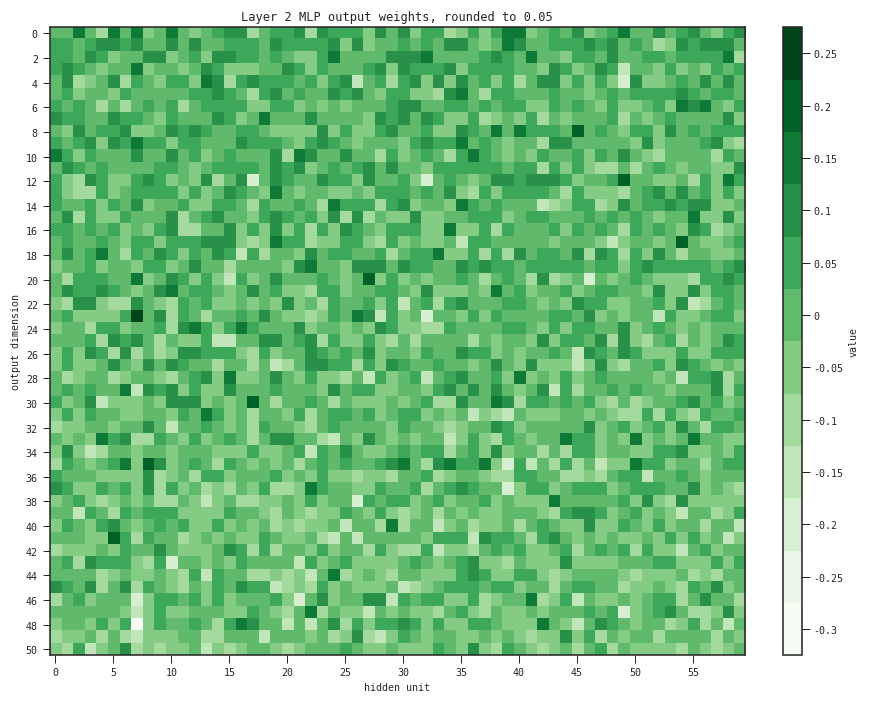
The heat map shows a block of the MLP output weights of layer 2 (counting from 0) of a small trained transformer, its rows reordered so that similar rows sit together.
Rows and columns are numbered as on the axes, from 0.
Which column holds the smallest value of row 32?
10
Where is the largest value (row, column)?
23, 7
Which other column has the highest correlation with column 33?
30
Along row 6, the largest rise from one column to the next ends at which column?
54
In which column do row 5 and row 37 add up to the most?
35
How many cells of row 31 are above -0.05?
34
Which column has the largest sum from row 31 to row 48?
6
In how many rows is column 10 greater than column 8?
18
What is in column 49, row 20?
0
